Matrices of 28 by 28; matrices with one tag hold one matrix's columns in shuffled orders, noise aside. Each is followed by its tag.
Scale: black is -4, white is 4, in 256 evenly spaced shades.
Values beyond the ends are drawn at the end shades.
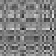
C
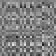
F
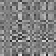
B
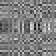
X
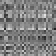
C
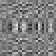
X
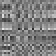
C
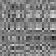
C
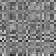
B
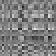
C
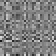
B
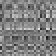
C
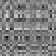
C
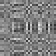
X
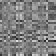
B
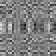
X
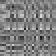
C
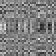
X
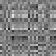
C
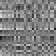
C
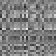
C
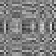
X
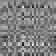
F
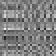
C
